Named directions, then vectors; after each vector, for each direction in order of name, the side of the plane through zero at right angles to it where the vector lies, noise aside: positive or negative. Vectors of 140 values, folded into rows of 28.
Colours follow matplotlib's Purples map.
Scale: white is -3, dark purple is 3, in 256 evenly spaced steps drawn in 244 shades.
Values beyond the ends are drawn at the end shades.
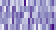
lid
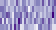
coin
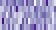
negative, negative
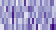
negative, positive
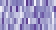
negative, negative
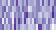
positive, negative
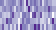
negative, negative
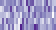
negative, negative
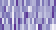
positive, negative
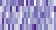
negative, negative
